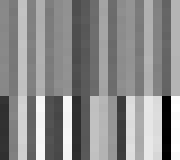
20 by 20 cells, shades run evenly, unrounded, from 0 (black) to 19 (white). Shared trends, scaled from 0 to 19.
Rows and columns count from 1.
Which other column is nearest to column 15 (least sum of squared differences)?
18
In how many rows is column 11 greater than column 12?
8
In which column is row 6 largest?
3
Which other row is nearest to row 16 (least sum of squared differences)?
17
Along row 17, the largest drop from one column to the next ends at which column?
19
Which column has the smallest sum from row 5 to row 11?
9
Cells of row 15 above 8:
12
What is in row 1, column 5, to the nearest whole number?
13
